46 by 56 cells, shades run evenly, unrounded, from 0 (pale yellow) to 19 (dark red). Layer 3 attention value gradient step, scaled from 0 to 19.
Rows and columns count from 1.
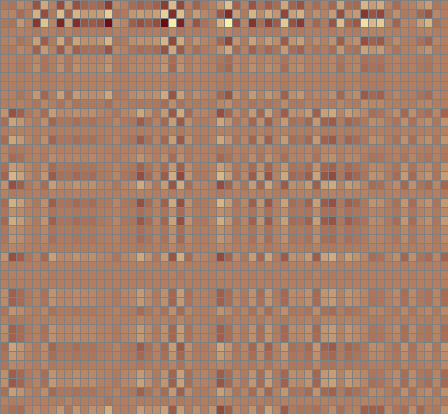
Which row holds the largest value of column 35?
3
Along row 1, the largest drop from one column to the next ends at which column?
22
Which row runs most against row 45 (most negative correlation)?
46
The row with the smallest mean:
2
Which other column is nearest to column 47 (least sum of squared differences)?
54
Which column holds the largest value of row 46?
28
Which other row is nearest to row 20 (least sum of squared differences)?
23
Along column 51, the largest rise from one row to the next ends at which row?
21
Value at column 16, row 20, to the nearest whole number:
10
